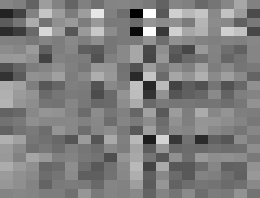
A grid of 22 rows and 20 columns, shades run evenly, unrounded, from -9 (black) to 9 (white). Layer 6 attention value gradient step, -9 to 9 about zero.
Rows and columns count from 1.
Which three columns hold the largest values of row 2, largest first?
12, 8, 14
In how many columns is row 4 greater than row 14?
11
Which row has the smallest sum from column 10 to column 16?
16
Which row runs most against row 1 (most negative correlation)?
3
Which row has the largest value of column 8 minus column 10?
2
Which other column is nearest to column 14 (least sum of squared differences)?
18
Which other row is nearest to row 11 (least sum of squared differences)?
19
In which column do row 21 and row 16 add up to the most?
13
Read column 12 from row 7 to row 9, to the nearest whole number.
-4 2 5
